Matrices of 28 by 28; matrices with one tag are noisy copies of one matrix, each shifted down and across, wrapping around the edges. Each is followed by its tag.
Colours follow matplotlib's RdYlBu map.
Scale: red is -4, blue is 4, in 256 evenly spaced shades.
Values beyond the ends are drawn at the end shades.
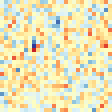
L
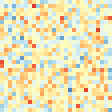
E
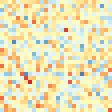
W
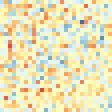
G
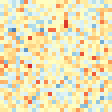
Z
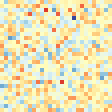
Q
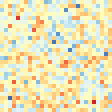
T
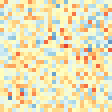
Q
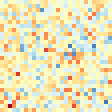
Q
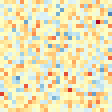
Q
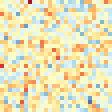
T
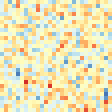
L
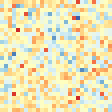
T
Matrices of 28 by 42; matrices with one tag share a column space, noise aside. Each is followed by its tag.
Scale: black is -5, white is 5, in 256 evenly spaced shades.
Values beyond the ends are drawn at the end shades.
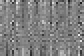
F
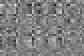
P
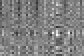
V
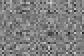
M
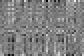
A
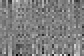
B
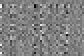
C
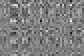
P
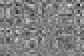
P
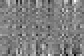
B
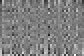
B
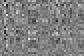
P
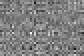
M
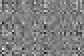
M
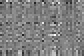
F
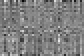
A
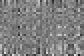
B
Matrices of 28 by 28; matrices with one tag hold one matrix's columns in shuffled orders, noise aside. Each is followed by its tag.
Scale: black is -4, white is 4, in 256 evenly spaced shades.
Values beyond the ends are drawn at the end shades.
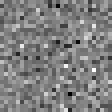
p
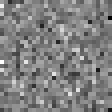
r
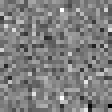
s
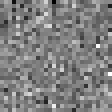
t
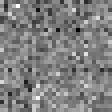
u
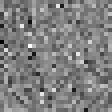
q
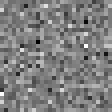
q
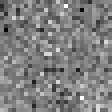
u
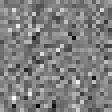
s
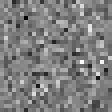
r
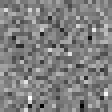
s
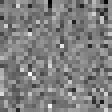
t
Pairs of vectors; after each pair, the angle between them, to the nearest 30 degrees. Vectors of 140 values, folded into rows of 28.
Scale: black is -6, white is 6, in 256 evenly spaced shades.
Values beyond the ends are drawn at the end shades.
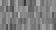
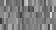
90 degrees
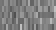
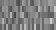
30 degrees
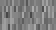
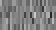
60 degrees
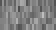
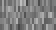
30 degrees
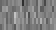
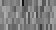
60 degrees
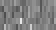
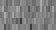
150 degrees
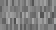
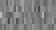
120 degrees
